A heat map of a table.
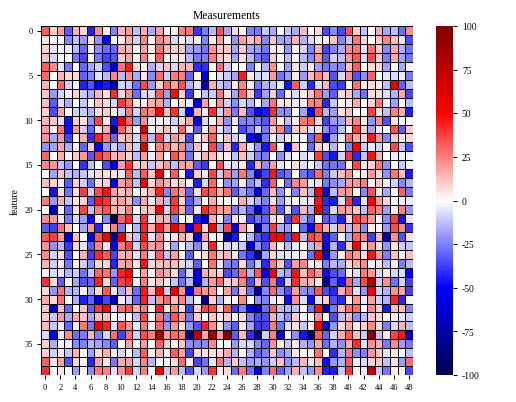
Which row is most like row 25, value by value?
12
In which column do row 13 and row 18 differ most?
7
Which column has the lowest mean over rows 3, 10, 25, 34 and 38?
28
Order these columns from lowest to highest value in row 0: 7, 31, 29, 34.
29, 31, 34, 7
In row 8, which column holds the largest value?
10
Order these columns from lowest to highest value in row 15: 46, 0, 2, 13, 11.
2, 46, 13, 0, 11
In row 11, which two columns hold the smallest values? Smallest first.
9, 3
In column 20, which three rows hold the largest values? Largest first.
34, 22, 29
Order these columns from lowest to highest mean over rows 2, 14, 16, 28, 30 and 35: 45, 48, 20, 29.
29, 48, 20, 45
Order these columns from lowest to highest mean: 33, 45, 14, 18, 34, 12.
45, 12, 34, 14, 33, 18
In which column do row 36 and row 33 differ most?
37
